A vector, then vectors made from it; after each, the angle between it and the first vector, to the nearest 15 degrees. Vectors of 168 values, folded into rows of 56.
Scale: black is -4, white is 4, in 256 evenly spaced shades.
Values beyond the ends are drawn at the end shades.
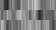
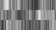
165 degrees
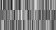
60 degrees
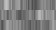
165 degrees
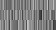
75 degrees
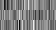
60 degrees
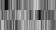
30 degrees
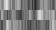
165 degrees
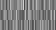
90 degrees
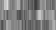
165 degrees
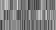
135 degrees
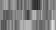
105 degrees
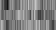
30 degrees
